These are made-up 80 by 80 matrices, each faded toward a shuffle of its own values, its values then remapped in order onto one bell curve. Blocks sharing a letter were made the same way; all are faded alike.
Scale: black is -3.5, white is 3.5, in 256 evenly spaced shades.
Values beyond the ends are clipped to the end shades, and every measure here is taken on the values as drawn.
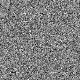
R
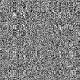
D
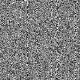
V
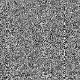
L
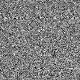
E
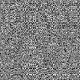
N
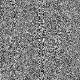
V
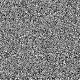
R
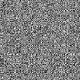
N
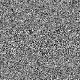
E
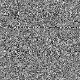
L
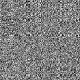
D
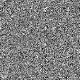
L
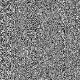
V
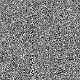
L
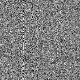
V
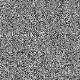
L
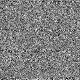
R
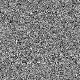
R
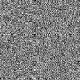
D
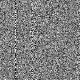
V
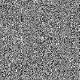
L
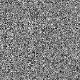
L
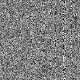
V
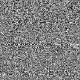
E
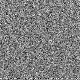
R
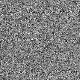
R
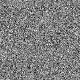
R
